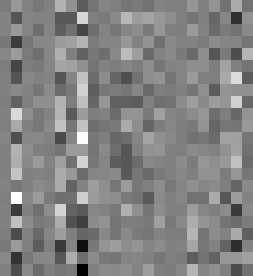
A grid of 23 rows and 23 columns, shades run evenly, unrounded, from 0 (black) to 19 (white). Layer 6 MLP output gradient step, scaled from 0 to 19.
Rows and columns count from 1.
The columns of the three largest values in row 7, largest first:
22, 8, 21
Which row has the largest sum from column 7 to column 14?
2
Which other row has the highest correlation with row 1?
15
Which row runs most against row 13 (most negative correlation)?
18
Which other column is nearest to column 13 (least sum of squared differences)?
16
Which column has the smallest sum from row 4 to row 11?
9
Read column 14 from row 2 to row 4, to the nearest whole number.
12 9 11
